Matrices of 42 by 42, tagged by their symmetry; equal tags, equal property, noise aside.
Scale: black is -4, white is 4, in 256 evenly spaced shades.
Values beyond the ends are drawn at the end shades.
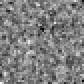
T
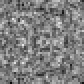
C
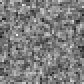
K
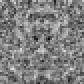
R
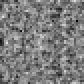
C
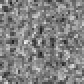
C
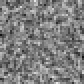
T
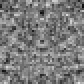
R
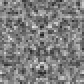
R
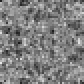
C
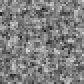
T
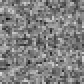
C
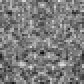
R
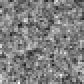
T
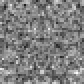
R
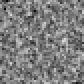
K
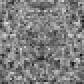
R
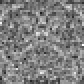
R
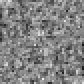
K
